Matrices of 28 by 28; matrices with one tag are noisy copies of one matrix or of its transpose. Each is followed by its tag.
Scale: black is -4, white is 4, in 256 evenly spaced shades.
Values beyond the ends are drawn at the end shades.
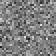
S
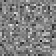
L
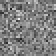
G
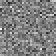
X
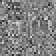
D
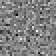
S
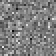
D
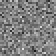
X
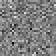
X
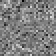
D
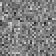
D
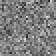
S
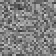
G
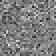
D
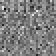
S
